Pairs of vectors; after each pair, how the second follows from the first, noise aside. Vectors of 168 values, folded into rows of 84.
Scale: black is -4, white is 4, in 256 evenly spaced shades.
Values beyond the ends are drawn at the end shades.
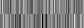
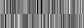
wrapped around.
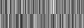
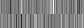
partly zeroed.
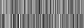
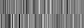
negated, partly zeroed.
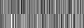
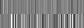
partly zeroed.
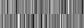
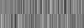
reversed, negated, shrunk.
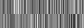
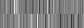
partly zeroed.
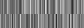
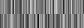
reversed, negated.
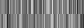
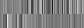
negated, partly zeroed.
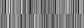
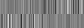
partly zeroed.
